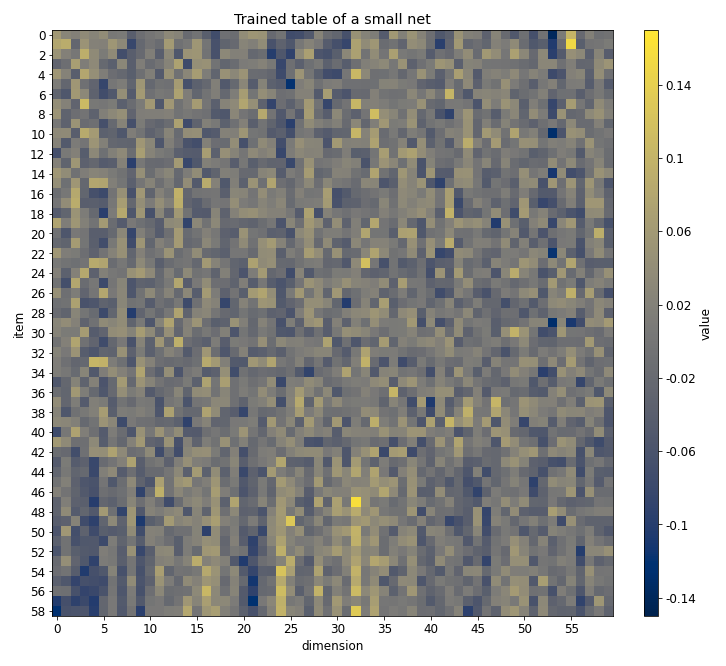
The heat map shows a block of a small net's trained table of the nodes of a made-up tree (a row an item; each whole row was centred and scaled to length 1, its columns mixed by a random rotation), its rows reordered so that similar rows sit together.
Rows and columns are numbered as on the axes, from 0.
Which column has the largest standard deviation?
24
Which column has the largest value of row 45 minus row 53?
46
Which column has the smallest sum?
56
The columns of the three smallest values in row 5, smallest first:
25, 5, 14
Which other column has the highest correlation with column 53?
17
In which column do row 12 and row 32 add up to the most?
16
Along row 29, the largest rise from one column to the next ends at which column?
54
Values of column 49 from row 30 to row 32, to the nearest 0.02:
0.1 0 -0.02
